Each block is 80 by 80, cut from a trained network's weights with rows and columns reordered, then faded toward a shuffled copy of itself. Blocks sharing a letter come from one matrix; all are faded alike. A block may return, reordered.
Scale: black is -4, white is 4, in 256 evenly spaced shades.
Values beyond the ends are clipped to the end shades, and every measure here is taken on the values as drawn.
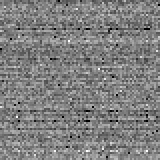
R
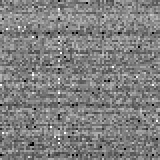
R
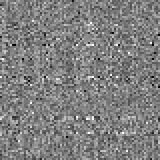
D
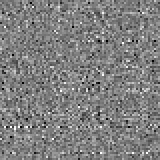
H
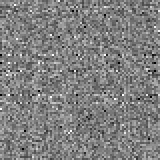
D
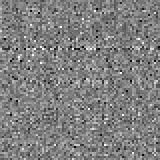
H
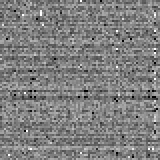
R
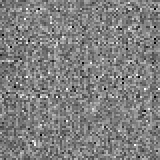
D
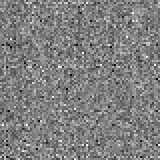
H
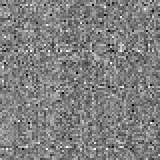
D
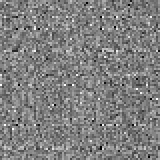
D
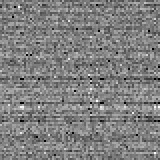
R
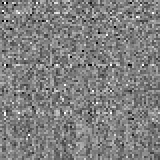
D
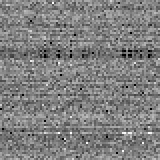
R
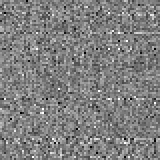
H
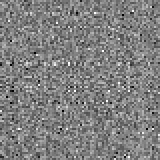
H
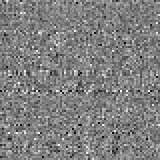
H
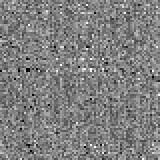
D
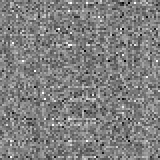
H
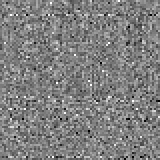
H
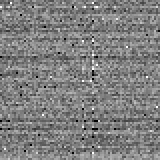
R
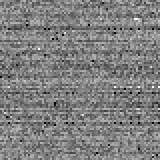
R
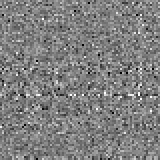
H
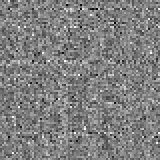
H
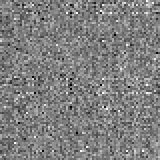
D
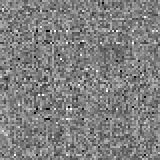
D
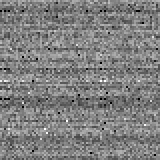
R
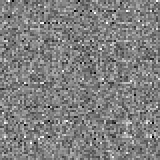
H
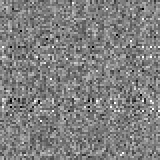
D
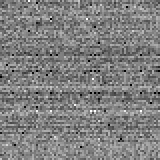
R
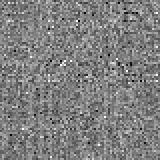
H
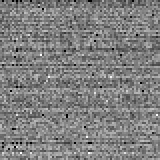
R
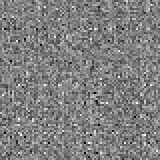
H
